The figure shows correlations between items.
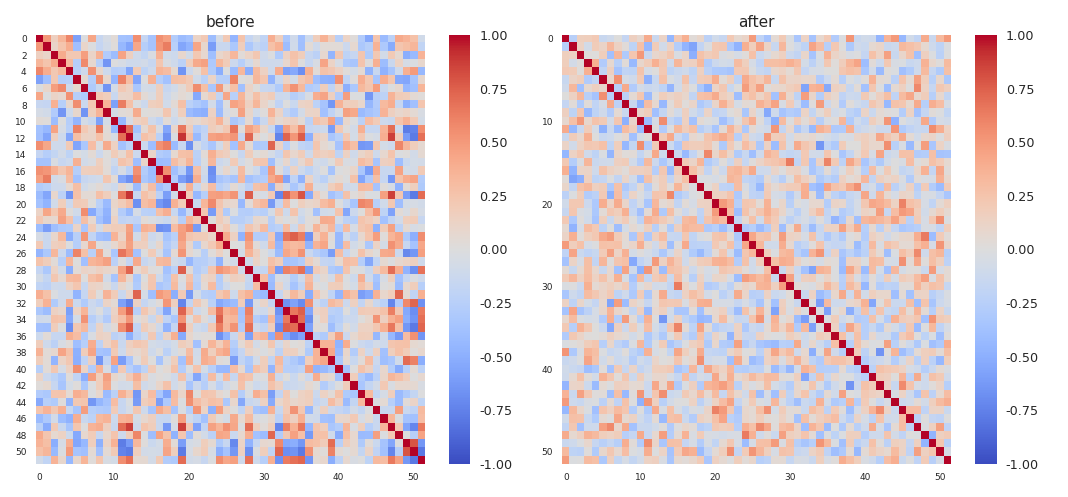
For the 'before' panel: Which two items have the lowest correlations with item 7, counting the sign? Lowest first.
44, 21
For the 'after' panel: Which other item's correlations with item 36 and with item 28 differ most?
11
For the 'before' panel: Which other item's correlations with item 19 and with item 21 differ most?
47
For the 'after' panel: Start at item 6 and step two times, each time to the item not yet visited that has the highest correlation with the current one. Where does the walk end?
26
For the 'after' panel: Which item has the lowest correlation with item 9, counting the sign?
27
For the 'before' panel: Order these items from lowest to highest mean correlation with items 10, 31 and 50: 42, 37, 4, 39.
4, 42, 37, 39
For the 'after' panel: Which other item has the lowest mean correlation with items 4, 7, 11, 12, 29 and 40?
23
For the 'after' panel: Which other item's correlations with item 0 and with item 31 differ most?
44
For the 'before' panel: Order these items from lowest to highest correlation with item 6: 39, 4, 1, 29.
39, 4, 29, 1
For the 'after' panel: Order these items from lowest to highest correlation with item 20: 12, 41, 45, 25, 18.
18, 25, 12, 41, 45
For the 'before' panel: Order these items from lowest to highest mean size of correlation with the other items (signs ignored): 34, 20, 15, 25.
15, 25, 20, 34
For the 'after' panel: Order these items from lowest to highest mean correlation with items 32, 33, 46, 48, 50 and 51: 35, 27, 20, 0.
35, 27, 20, 0
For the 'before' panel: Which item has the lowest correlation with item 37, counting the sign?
40
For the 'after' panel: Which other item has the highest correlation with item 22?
50
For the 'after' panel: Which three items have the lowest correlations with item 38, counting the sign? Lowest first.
42, 33, 45
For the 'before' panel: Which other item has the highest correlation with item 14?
23
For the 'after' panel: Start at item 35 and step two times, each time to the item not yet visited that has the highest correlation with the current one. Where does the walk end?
30
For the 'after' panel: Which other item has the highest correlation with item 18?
39
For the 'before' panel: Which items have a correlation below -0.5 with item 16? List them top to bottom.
20, 23, 44
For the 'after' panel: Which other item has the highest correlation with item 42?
45
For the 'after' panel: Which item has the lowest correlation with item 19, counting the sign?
6
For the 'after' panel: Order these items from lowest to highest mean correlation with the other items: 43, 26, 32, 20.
32, 26, 43, 20
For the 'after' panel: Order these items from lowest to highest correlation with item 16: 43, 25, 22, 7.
7, 43, 22, 25
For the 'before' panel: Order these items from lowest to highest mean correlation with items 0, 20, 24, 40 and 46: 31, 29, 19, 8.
31, 8, 29, 19
